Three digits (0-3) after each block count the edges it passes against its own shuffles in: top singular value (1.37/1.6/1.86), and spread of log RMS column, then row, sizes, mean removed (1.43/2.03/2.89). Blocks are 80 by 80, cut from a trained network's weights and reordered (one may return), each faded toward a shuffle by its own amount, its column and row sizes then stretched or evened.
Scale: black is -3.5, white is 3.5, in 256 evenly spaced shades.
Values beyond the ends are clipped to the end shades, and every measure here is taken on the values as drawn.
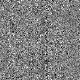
0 2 1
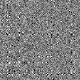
3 2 1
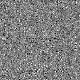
2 1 0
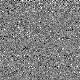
0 0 2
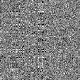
3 2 0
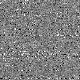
0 0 2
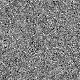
1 0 0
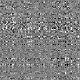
3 2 3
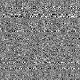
2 0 3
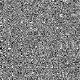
1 2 1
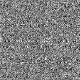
1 0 2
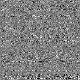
0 1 3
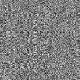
3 1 2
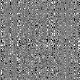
2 3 2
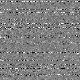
3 0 3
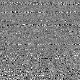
0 0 3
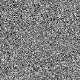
1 1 1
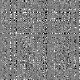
2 3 2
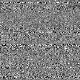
0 0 3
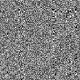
3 2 0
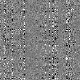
3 3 1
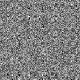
3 2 0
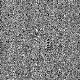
1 1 1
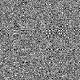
3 1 1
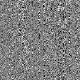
0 3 0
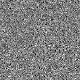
0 1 2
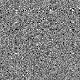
3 1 1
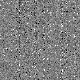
0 2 0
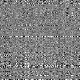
3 1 3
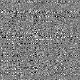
1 2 3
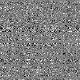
0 2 3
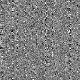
3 2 0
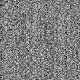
2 1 0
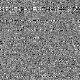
2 0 3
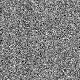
1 0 0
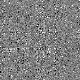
1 2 1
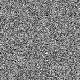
3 0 0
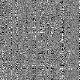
3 3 1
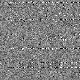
3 1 2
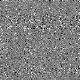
0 1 2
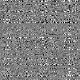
0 2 3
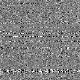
2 1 3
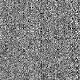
1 2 1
